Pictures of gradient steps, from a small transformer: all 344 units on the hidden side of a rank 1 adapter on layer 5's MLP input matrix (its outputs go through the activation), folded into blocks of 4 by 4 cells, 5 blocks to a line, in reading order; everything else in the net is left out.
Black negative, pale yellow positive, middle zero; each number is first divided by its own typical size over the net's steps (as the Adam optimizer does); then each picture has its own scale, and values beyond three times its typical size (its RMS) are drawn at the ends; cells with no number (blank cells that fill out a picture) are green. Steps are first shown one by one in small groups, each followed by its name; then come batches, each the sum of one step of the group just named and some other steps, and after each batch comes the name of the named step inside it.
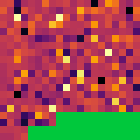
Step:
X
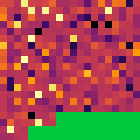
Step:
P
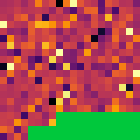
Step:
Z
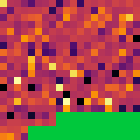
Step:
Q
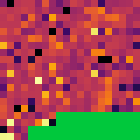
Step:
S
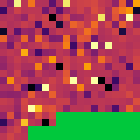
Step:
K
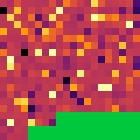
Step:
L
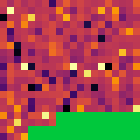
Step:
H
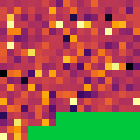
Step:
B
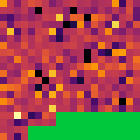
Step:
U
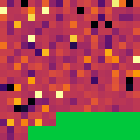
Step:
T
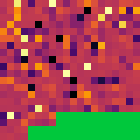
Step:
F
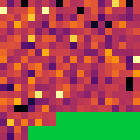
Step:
T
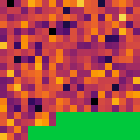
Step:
S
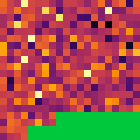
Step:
P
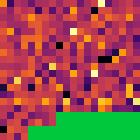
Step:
Q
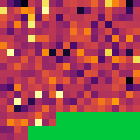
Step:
T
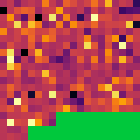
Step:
L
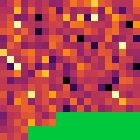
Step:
B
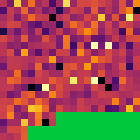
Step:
K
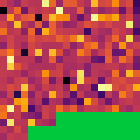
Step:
L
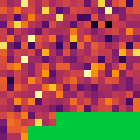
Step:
P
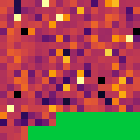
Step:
X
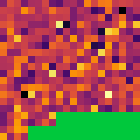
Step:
B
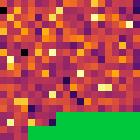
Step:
L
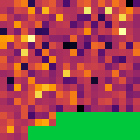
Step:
P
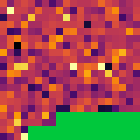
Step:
H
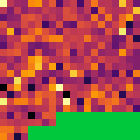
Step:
Q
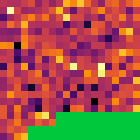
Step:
H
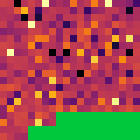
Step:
U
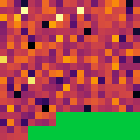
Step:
X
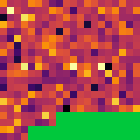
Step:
H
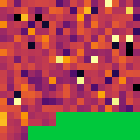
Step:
U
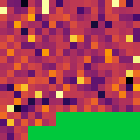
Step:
T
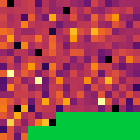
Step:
S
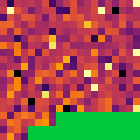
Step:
S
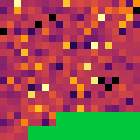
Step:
K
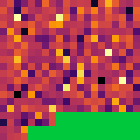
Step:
X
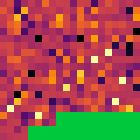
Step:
X
